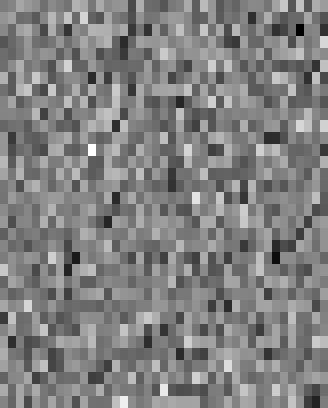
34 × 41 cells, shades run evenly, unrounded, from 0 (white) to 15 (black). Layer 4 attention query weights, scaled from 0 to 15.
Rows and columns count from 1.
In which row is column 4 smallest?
26
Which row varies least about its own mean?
20
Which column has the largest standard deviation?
35
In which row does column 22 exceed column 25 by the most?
17
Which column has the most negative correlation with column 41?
30
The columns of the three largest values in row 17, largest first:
15, 31, 29
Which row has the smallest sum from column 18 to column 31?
8
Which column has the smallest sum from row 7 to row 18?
18
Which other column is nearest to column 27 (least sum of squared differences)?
9
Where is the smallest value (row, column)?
13, 12
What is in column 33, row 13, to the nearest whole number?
3
